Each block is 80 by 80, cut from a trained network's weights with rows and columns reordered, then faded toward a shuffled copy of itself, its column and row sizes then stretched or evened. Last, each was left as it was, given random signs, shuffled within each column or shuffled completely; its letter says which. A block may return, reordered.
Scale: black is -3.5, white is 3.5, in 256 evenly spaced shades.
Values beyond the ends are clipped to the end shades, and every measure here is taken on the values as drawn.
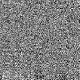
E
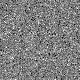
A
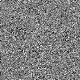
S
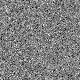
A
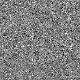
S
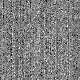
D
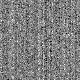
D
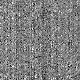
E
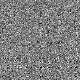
S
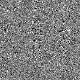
S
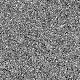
A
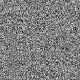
E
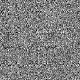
E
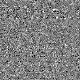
S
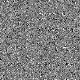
S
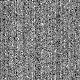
D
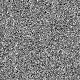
A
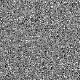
S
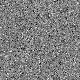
A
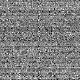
E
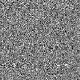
E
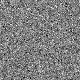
A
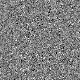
D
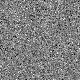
A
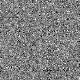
S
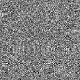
E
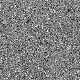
A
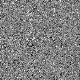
S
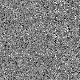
D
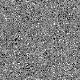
S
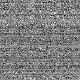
E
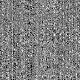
E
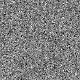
D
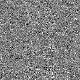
S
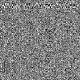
E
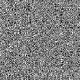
E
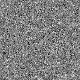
D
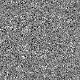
S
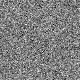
A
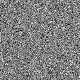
A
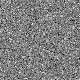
A
